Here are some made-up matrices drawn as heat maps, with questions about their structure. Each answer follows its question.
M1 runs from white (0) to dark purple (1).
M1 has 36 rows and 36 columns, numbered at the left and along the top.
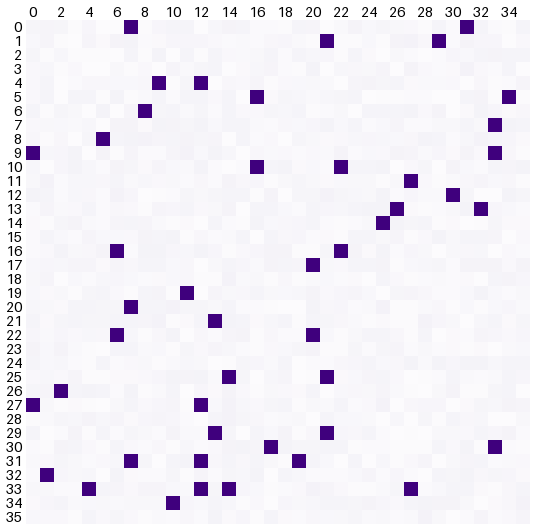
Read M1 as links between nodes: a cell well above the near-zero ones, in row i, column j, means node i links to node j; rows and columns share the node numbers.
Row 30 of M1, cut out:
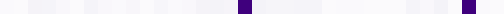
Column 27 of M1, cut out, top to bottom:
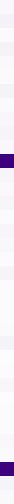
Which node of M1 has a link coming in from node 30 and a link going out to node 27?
node 33
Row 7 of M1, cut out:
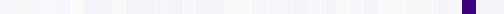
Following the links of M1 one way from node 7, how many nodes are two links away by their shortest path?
4
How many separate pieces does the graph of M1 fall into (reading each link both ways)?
8
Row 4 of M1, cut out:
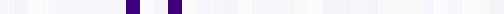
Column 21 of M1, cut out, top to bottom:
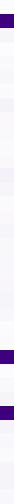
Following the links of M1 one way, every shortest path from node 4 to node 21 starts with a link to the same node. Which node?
node 9
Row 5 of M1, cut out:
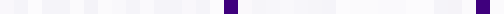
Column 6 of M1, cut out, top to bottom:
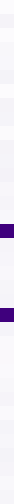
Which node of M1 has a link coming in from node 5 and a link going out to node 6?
node 16
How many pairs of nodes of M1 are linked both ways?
1
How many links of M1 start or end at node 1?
3
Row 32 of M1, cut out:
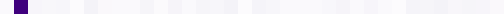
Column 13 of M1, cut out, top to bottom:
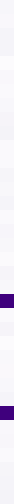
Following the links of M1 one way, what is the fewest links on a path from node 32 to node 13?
3
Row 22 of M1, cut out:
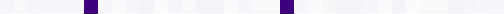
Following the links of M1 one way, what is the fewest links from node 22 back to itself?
5
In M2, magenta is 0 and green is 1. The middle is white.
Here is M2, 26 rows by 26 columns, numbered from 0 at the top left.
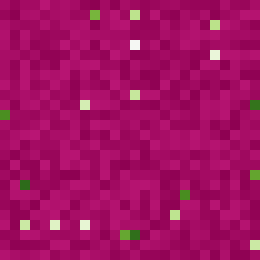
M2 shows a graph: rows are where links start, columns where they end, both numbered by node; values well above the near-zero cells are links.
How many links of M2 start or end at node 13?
4
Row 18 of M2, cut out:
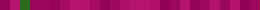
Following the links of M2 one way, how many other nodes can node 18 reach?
4
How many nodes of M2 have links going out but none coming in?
8
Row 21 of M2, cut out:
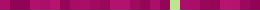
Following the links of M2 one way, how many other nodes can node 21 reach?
2
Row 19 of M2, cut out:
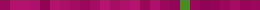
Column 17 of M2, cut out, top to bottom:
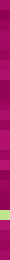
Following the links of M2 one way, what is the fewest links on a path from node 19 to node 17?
4
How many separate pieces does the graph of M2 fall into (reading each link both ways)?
10
